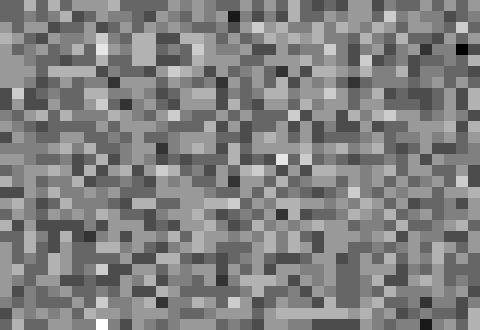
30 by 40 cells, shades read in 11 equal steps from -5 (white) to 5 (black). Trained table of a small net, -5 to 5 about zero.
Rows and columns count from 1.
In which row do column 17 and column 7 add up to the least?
5
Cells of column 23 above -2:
23
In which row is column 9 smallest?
30
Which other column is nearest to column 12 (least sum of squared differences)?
18
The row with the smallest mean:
29
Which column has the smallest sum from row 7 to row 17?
28
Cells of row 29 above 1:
3
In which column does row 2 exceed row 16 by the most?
22
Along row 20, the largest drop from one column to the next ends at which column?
25
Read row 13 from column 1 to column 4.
2 -1 0 1
